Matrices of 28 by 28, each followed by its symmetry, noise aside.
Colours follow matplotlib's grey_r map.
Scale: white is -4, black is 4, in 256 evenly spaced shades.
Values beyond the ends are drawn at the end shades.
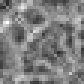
symmetric.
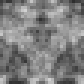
mirrored left to right.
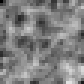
symmetric.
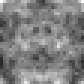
mirrored left to right.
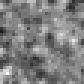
antisymmetric.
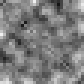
symmetric.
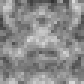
mirrored left to right.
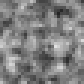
antisymmetric.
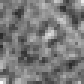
symmetric across the other diagonal.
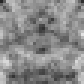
mirrored left to right.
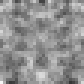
mirrored left to right.
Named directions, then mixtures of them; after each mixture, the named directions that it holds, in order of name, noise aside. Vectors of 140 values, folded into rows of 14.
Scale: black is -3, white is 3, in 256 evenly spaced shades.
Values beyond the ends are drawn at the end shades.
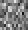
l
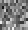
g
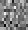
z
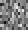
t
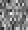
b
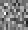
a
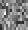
a, b, g.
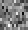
b, g, l.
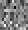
z.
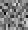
a.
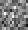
a, t, z.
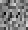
a, t, z.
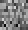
l, z.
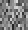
b, l, t.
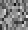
a, b, g.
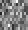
b, l.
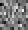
a, t.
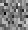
a, t.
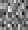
l.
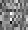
b, z.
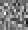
a.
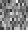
b.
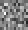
a.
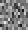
t.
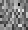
l, t.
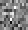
b, t, z.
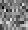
b, g.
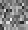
b, g.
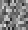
g, z.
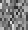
b, l, t.
